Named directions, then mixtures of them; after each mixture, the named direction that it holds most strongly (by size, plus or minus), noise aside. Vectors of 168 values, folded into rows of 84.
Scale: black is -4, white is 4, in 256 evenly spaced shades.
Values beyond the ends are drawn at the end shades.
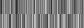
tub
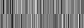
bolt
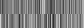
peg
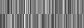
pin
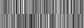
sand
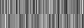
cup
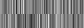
sand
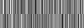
bolt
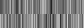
peg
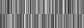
pin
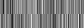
bolt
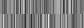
sand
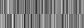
pin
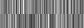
sand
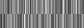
pin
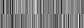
bolt
